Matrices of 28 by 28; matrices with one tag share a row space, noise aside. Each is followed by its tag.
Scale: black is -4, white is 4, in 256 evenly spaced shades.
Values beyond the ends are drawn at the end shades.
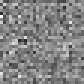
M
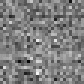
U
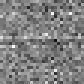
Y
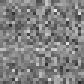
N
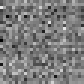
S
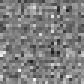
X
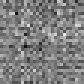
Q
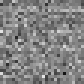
S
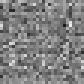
M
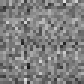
Q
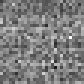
Y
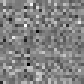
U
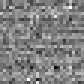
U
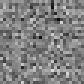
X
